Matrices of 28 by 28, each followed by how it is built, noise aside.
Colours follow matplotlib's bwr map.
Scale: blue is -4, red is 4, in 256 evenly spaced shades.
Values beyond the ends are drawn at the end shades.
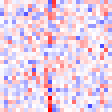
uneven columns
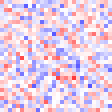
Toeplitz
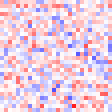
Toeplitz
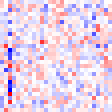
uneven columns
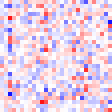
uneven columns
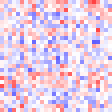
blocks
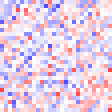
Hankel
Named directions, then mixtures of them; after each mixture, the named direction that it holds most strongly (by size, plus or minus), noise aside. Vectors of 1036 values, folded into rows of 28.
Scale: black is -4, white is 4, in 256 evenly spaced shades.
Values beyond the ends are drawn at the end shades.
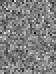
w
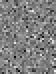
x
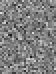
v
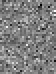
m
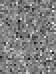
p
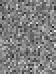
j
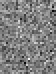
p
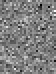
m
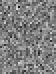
j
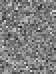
m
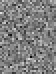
v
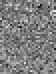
m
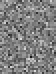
v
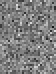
j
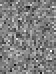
p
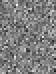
x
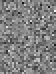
m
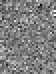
m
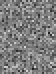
w
